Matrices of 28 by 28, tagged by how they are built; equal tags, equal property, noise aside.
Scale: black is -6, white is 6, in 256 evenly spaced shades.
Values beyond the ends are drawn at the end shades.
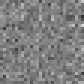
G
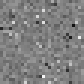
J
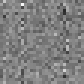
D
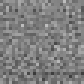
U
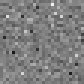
J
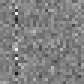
D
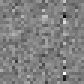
D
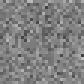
U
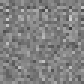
G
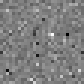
J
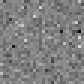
J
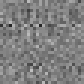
G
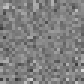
G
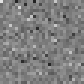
J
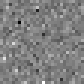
J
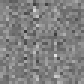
D
